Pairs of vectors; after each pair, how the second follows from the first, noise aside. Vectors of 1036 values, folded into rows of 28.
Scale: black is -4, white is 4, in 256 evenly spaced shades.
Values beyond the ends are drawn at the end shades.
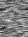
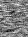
wrapped around.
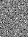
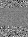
wrapped around, negated, partly zeroed.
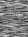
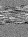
reversed, negated, partly zeroed.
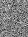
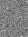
wrapped around, negated, shrunk.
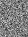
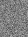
wrapped around, negated, shrunk.
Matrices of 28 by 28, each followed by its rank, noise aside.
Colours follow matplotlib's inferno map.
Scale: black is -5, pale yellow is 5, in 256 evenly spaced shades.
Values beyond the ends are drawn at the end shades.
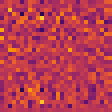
five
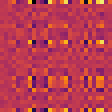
one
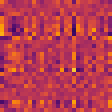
two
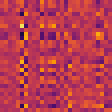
two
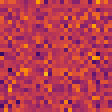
five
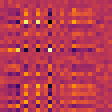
one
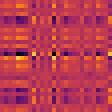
one
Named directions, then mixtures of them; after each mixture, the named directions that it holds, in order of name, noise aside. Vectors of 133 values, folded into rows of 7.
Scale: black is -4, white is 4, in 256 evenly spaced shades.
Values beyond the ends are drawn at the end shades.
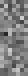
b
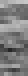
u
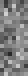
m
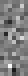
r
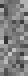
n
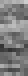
u.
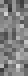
b, m.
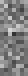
b, u.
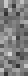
m.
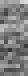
n, u.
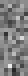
n, r.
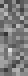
b.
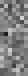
b.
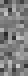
b, m, r.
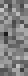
b, m, n.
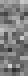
n, r, u.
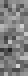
m, n, u.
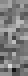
r, u.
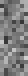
n.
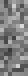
m, n, u.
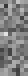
b.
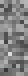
b, n, u.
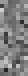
b, n, r.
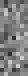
m, r.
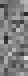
n.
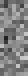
m, n.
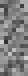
n, r.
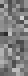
b.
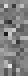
b, m, r.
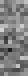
m, n, u.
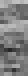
u.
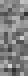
n, r, u.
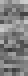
n, u.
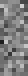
n, r.
